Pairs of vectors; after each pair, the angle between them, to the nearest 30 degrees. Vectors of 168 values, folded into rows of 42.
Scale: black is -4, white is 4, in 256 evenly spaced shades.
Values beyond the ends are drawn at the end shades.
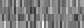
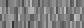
120 degrees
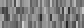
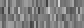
90 degrees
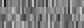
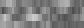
90 degrees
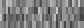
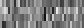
90 degrees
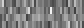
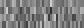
120 degrees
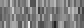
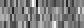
150 degrees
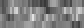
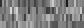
60 degrees
